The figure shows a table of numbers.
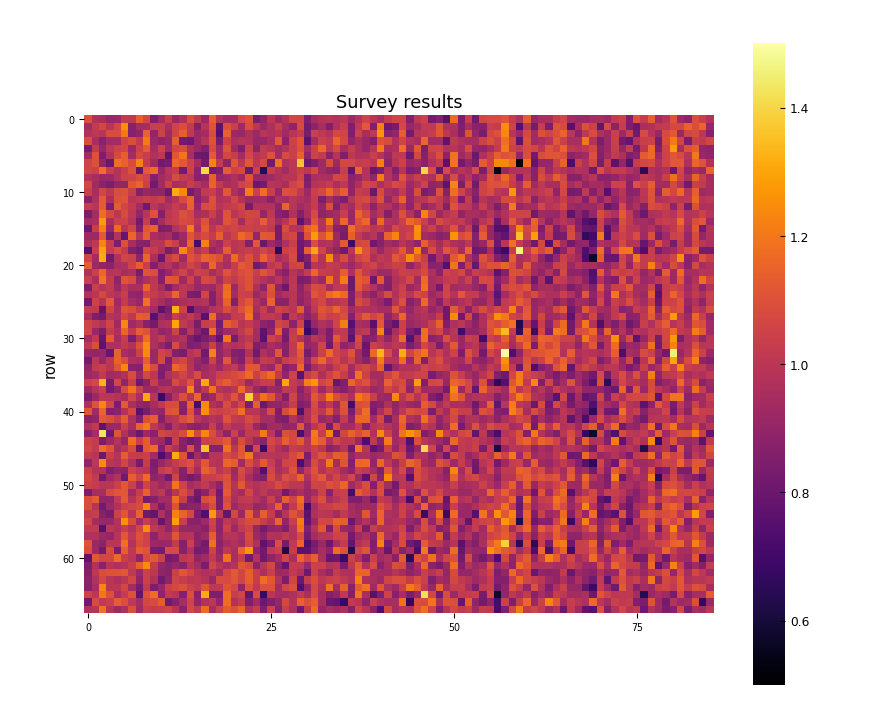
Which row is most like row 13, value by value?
41
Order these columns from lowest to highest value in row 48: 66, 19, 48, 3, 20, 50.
3, 20, 48, 19, 66, 50
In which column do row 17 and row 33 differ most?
80
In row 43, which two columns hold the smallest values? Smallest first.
69, 68
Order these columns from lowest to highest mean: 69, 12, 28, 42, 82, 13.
69, 82, 42, 13, 28, 12
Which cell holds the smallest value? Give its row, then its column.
6, 59
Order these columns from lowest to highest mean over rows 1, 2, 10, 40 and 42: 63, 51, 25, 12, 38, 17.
51, 63, 25, 38, 17, 12
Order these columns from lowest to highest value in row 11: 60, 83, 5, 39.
39, 60, 5, 83
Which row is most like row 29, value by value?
58
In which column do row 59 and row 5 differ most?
27
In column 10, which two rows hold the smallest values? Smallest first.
38, 46
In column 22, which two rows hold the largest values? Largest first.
38, 59
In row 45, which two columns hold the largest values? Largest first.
46, 16
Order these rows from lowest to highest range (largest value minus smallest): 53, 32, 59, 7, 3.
3, 53, 59, 32, 7
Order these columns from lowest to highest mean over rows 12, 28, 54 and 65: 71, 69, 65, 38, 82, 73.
71, 82, 69, 38, 73, 65
